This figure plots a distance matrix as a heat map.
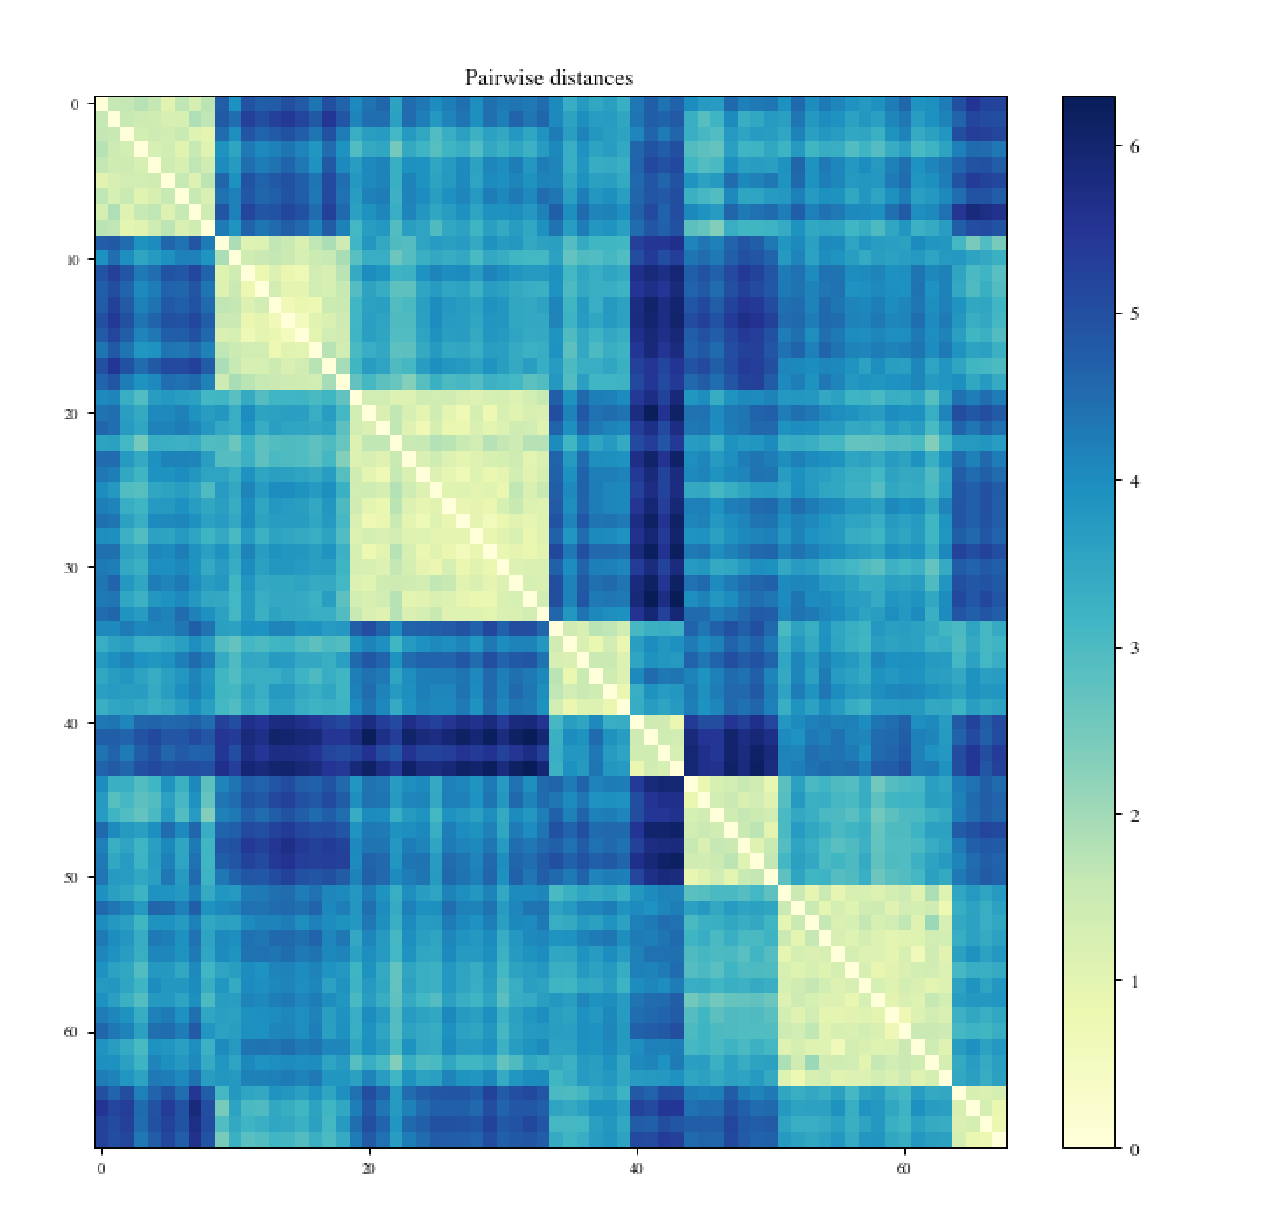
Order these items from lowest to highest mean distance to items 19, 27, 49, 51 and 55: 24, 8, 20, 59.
59, 24, 20, 8
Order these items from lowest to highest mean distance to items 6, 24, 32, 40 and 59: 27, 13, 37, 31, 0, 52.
27, 31, 52, 0, 37, 13
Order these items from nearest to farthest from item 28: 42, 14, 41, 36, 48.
14, 48, 36, 42, 41
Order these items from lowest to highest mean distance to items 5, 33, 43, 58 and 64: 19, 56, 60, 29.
56, 60, 19, 29
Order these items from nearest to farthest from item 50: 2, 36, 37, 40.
2, 37, 36, 40
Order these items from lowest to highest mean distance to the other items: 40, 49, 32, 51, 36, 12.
51, 32, 12, 36, 49, 40
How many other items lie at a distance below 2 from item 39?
5
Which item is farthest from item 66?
7
